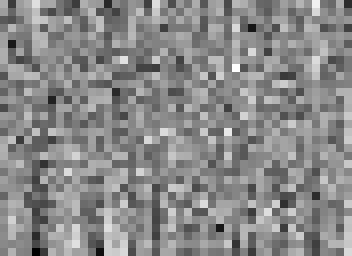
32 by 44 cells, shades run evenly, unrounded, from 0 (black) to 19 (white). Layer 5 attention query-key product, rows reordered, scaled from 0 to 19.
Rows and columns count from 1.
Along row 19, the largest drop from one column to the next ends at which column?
2
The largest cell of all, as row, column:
9, 30
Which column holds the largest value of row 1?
40
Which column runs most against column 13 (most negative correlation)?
16
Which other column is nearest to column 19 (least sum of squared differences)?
33
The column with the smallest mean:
5
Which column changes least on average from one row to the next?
39
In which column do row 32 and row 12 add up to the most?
44
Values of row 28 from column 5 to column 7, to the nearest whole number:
6 5 10
